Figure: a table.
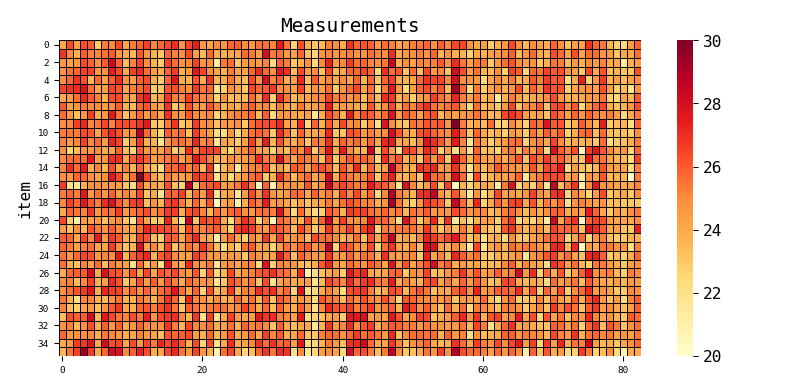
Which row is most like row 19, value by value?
0
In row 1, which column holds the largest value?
29
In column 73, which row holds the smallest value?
35
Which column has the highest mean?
47
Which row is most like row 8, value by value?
27
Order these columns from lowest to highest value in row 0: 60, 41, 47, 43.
60, 47, 43, 41
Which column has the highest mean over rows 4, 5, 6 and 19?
56
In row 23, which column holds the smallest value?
74
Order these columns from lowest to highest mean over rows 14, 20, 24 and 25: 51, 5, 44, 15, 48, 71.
48, 51, 5, 71, 44, 15
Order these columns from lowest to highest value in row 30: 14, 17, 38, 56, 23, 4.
17, 56, 4, 23, 14, 38
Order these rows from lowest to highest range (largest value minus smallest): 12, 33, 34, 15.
33, 34, 12, 15
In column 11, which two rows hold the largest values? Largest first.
15, 10
